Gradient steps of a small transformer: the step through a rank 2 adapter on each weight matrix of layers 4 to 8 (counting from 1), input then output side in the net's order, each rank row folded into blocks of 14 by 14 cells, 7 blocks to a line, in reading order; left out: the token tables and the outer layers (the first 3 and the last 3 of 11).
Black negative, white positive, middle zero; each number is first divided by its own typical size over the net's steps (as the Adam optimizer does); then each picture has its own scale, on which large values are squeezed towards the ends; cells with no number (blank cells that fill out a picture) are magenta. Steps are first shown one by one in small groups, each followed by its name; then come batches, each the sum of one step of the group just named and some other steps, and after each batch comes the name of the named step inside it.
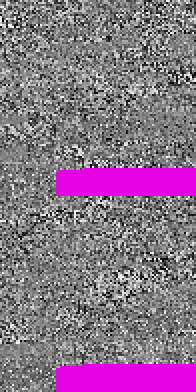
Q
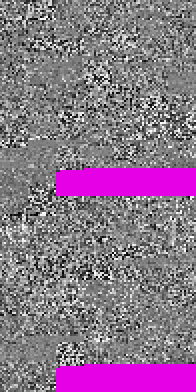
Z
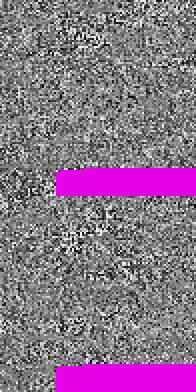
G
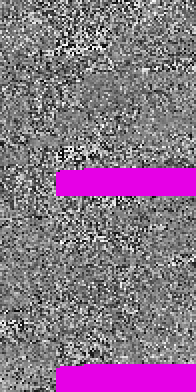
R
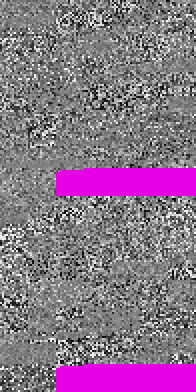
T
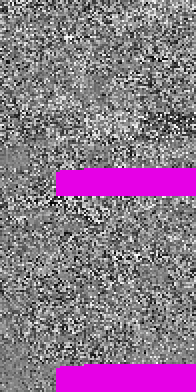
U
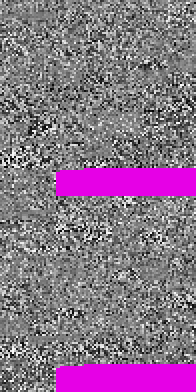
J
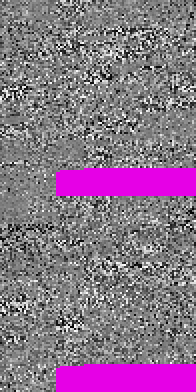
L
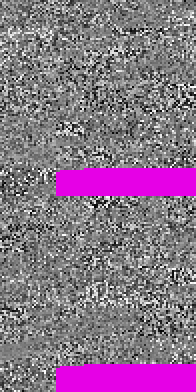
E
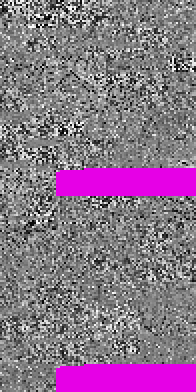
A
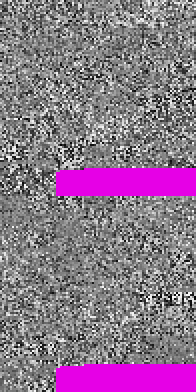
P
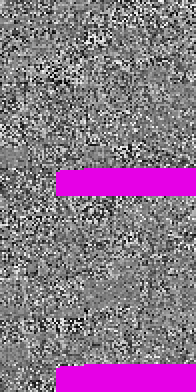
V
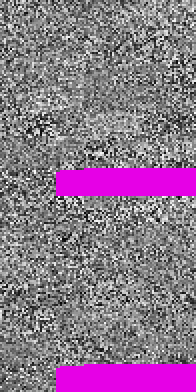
U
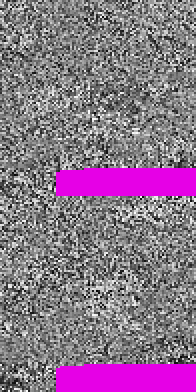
G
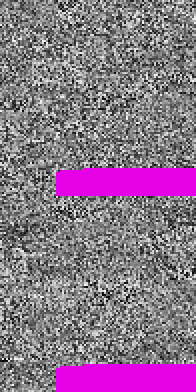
Q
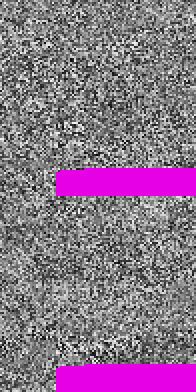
E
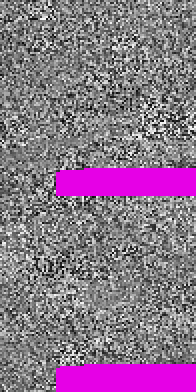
Z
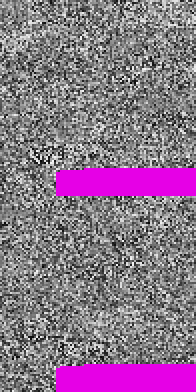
R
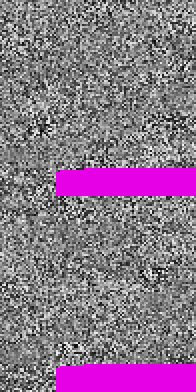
Z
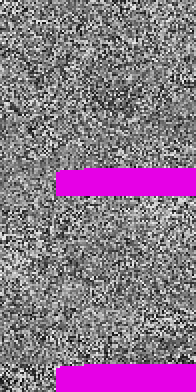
T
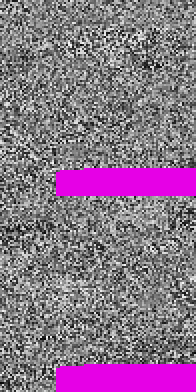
L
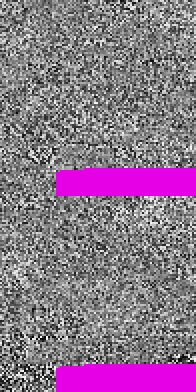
V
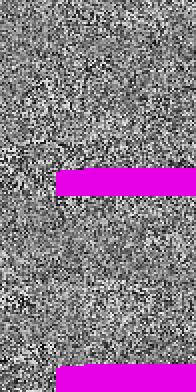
P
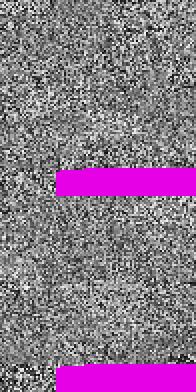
V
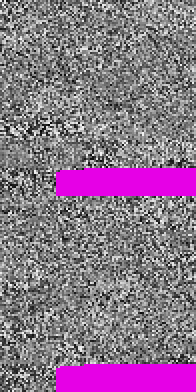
R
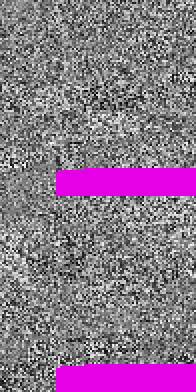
T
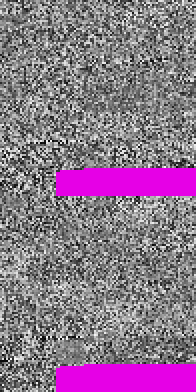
V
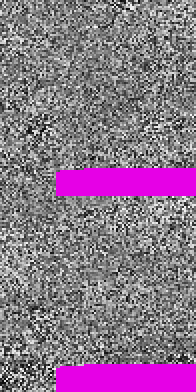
J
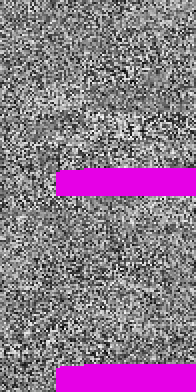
U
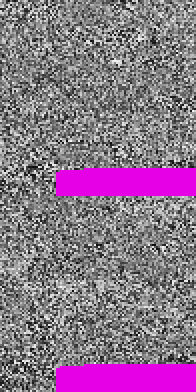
V
